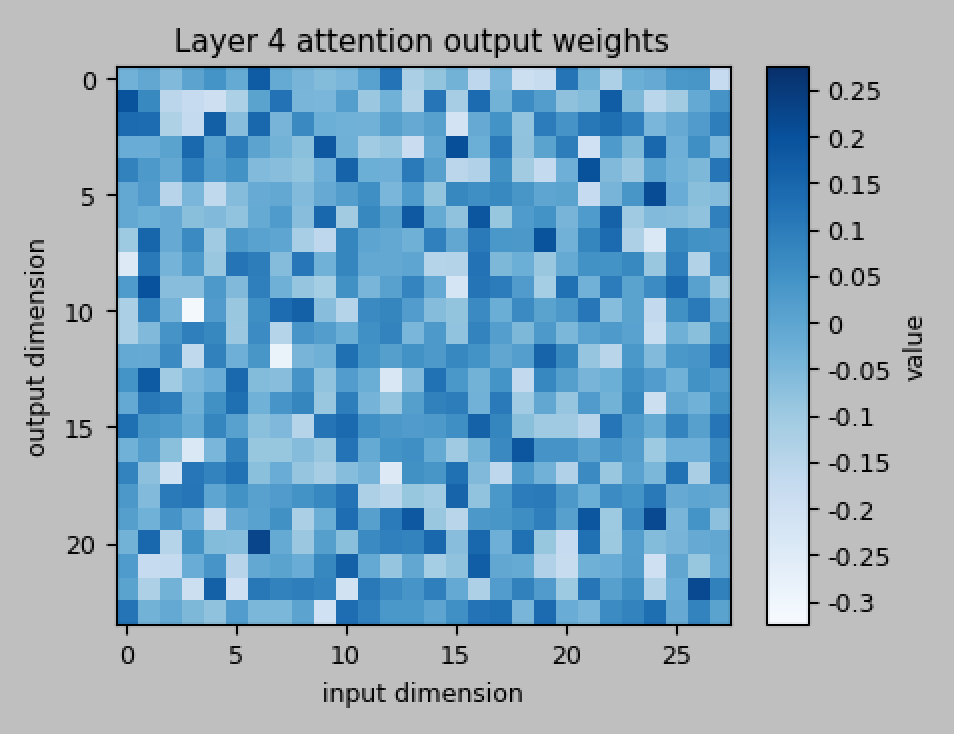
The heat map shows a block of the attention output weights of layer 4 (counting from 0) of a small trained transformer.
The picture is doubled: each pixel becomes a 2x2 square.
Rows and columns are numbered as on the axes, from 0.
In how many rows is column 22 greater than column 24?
13
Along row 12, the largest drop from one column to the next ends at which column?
7
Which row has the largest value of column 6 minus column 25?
20
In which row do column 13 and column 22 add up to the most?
6
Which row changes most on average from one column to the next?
22
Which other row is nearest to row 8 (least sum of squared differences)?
11
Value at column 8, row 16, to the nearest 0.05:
-0.05
